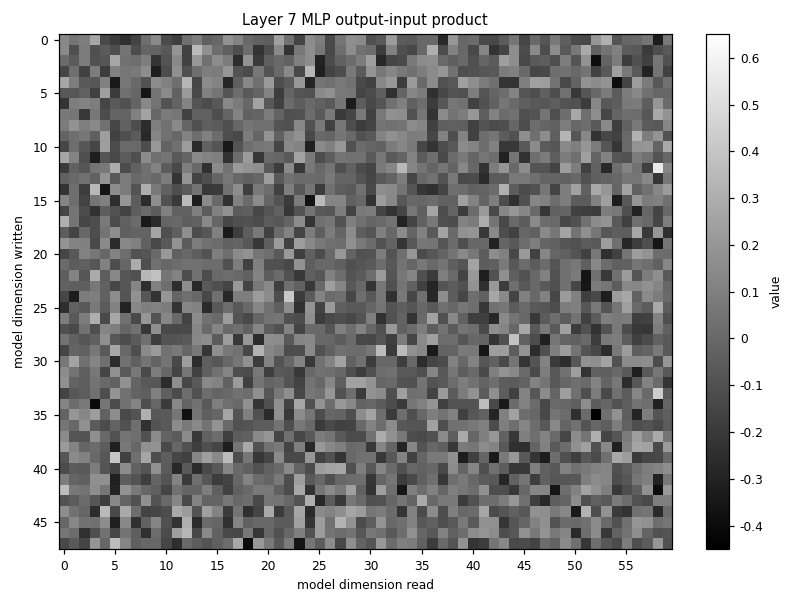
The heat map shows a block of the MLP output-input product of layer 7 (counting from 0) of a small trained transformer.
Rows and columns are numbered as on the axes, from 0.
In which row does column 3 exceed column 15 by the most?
14
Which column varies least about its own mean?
38
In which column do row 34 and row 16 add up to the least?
3
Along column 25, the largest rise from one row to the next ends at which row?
15
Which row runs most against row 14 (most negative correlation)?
34
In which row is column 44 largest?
28
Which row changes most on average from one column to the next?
44
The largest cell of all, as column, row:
58, 12
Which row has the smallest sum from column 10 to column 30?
31
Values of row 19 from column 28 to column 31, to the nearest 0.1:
0.2 0.1 0 -0.1
